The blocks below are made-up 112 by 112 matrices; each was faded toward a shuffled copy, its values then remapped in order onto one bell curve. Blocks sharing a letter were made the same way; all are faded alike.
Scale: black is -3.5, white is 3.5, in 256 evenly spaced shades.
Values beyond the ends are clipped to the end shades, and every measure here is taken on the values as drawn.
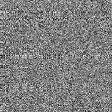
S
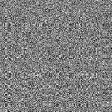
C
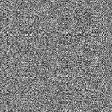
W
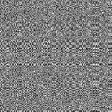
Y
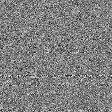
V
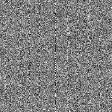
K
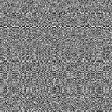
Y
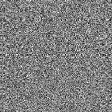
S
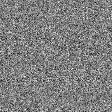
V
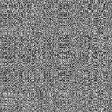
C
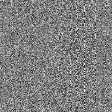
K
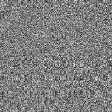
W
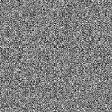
W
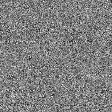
V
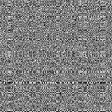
Y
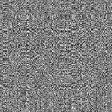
C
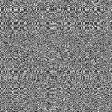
Y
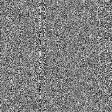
K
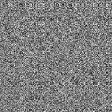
W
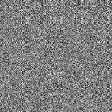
W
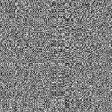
C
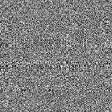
S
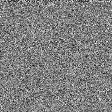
V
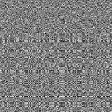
Y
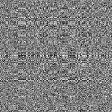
Y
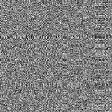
C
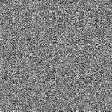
S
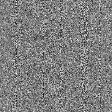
K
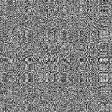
C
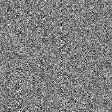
K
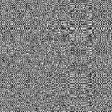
Y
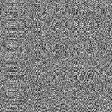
C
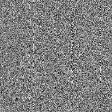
K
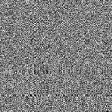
W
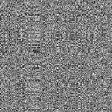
C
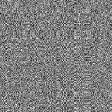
C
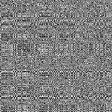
Y
